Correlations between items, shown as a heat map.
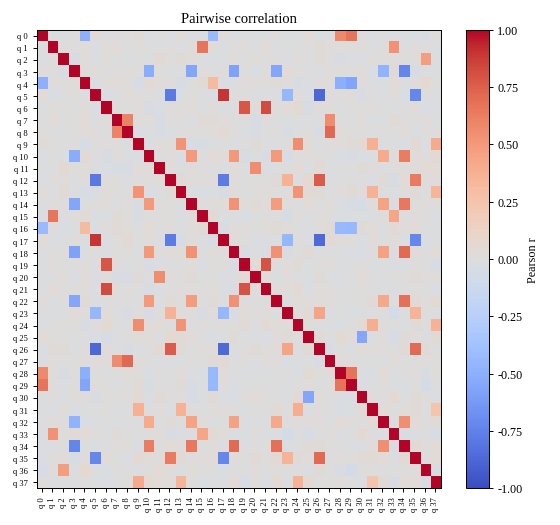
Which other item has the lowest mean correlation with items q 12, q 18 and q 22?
q 3
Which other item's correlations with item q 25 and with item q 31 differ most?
q 30
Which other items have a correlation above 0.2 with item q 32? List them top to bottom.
q 10, q 14, q 18, q 22, q 34
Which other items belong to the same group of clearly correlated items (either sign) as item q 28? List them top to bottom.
q 0, q 4, q 16, q 29
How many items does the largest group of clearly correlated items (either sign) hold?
7
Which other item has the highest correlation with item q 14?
q 34
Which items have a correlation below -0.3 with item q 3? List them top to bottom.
q 10, q 14, q 18, q 22, q 32, q 34
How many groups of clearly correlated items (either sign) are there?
10
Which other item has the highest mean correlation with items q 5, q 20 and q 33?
q 17
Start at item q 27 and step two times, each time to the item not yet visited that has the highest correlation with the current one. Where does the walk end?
q 7
